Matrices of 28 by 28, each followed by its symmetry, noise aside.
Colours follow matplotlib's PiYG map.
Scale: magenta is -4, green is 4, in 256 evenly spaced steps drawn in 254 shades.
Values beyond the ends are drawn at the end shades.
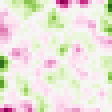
antisymmetric.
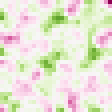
symmetric across the other diagonal.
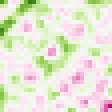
symmetric.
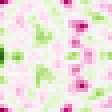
mirrored top to bottom.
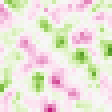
antisymmetric.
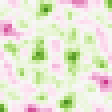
same after a half turn.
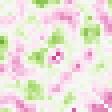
symmetric.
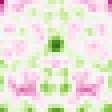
mirrored left to right.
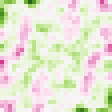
same after a half turn.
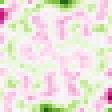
same after a half turn.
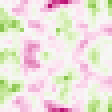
mirrored top to bottom.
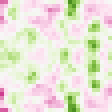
mirrored top to bottom.
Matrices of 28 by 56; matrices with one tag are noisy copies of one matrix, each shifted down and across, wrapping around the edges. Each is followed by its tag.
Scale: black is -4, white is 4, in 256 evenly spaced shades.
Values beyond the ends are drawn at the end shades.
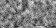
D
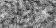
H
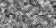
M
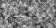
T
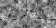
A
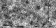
A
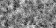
D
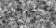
T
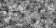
A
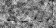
A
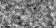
T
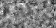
D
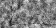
D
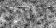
H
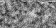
H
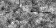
A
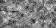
A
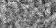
D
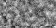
M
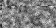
M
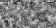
M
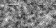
H
